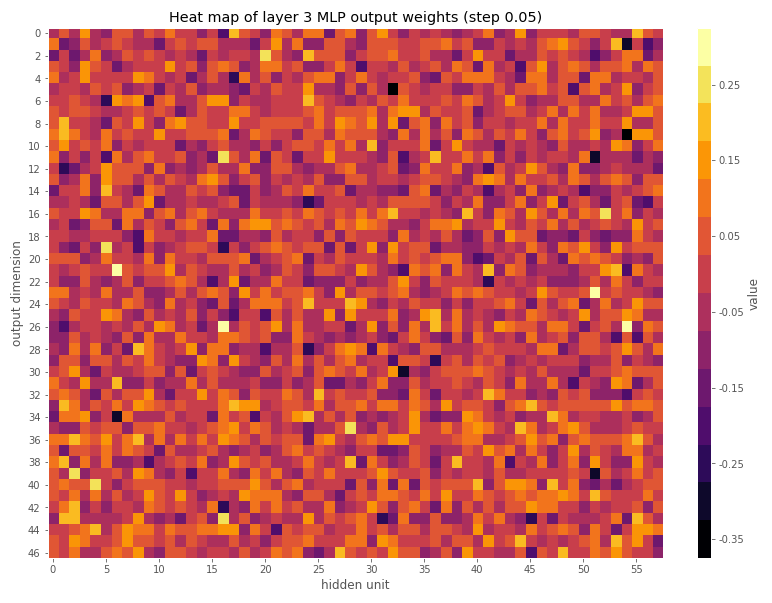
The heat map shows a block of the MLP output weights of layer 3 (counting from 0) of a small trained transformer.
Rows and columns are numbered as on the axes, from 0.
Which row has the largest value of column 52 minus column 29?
3
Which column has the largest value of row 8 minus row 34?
6
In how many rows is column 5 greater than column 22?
19
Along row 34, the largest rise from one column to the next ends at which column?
7
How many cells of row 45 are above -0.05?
46
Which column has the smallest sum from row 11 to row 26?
1
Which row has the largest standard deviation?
43
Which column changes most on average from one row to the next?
32
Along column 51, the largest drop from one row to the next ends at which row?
39
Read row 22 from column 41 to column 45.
-0.25 0 -0.05 0 -0.05
